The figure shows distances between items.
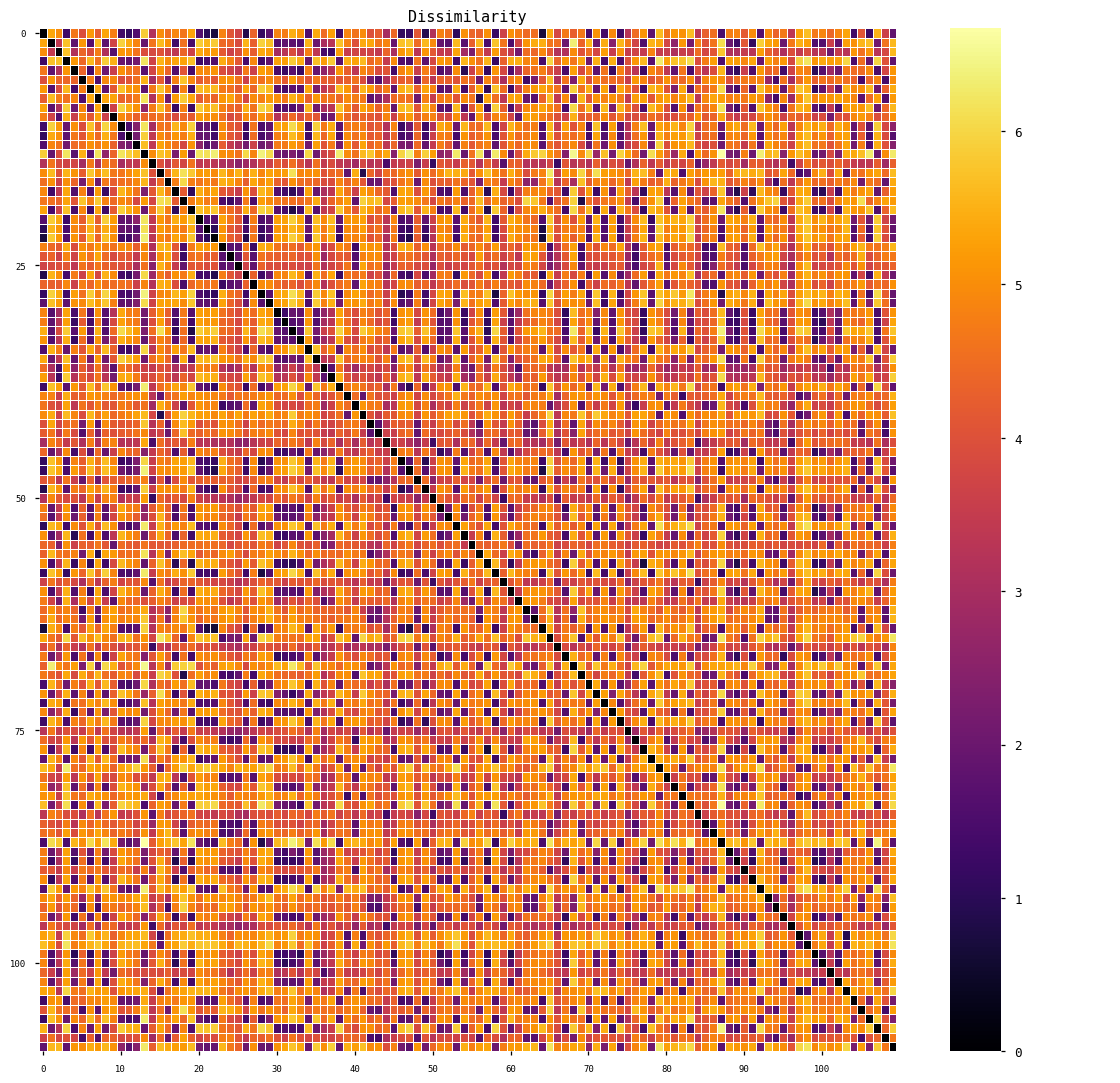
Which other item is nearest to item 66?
14
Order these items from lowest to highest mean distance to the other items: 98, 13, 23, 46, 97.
46, 23, 13, 97, 98
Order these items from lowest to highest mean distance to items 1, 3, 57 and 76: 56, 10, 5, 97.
10, 5, 56, 97
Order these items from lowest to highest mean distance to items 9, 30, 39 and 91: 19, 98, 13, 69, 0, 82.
19, 13, 82, 98, 69, 0
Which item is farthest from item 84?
98
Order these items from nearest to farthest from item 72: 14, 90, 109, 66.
109, 14, 66, 90
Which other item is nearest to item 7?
56
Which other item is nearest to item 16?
94
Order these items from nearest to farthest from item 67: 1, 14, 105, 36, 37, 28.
1, 36, 37, 14, 105, 28
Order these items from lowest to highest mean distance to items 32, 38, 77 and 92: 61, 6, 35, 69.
6, 35, 61, 69
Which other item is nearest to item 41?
15
